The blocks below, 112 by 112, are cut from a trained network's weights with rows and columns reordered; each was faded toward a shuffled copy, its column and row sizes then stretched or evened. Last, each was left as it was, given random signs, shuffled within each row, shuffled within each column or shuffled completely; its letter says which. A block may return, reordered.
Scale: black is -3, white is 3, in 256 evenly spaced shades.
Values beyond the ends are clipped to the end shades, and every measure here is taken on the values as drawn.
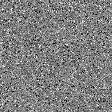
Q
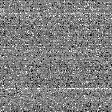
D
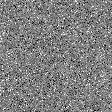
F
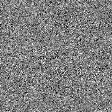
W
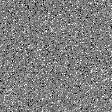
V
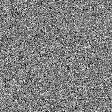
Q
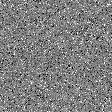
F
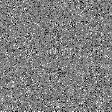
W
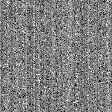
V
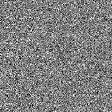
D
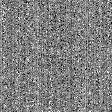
V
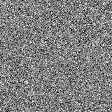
F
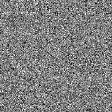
D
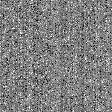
V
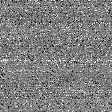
Q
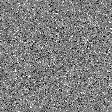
Q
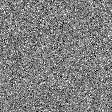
F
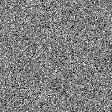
V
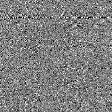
D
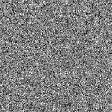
D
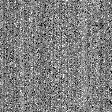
V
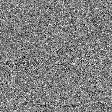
Q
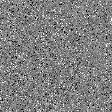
V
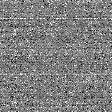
D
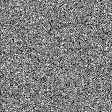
F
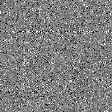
W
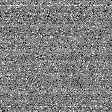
Q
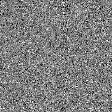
W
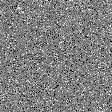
F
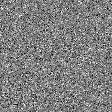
Q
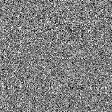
D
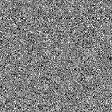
D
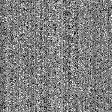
V
